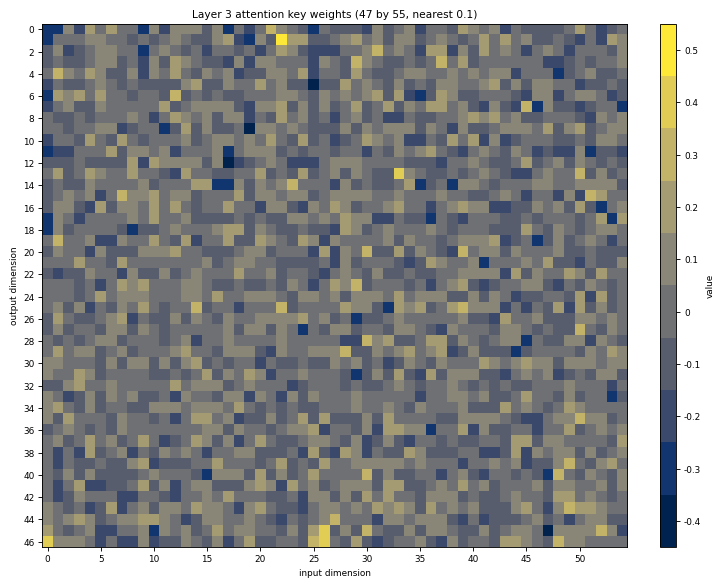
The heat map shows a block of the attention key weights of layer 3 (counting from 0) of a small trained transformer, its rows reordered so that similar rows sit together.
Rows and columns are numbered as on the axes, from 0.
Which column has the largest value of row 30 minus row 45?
47
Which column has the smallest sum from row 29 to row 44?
5
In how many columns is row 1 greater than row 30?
20
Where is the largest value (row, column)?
1, 22
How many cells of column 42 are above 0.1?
3
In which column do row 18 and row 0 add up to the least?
0
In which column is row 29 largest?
28
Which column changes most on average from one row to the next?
45
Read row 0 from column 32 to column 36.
-0.1 0 0.1 -0.2 0
